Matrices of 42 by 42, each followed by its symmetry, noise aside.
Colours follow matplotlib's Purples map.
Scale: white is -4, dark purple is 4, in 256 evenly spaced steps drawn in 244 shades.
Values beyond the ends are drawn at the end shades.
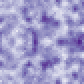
mirrored top to bottom.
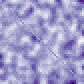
no symmetry.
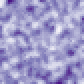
no symmetry.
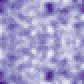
mirrored top to bottom.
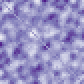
symmetric.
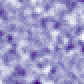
antisymmetric.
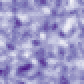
antisymmetric.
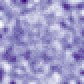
antisymmetric.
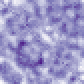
symmetric across the other diagonal.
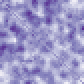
symmetric.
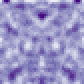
mirrored left to right.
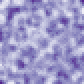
symmetric.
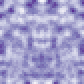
mirrored left to right.
